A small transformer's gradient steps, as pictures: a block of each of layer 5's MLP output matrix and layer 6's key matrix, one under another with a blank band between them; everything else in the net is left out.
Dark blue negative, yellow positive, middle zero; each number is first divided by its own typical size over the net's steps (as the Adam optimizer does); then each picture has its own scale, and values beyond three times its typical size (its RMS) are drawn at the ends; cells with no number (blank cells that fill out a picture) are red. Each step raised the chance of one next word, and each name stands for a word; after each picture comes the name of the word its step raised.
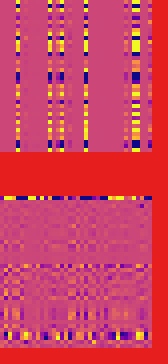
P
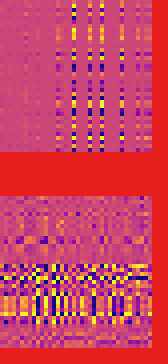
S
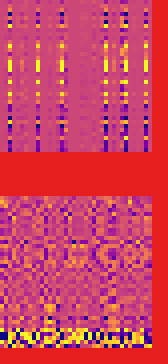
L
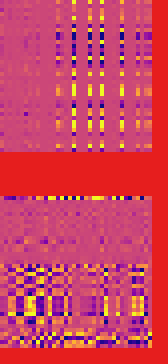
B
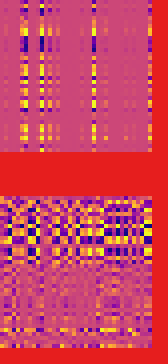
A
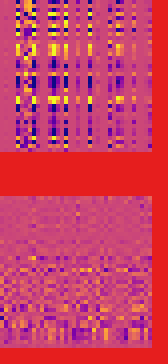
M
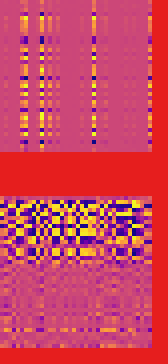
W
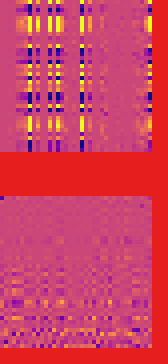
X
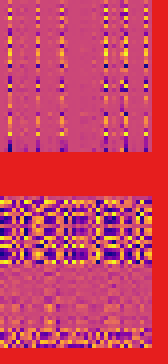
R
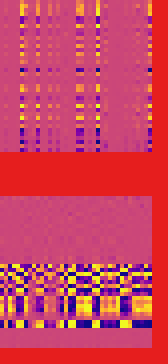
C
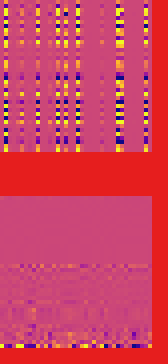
P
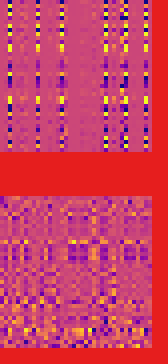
M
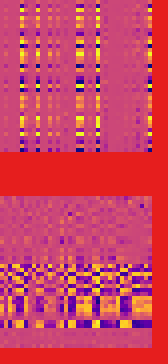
R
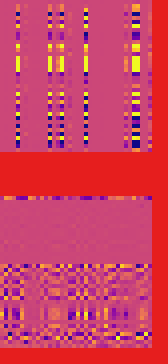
L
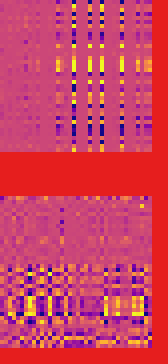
L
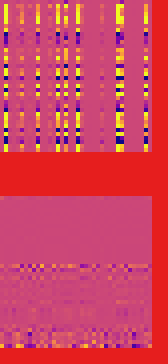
W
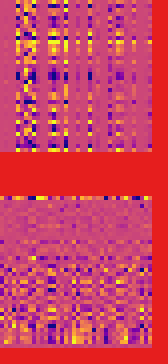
P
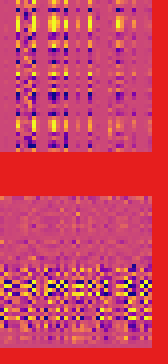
X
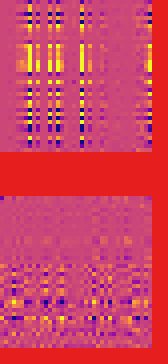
L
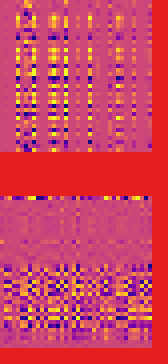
W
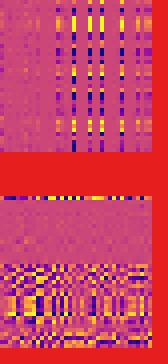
X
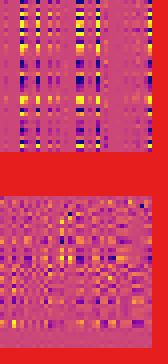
M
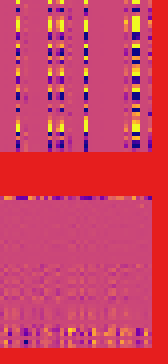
X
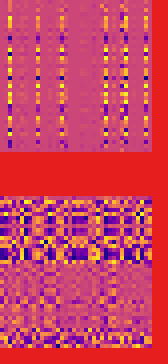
W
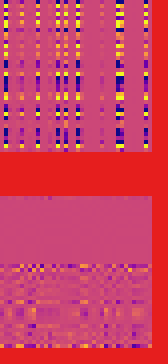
M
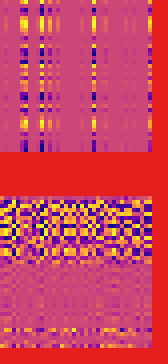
X
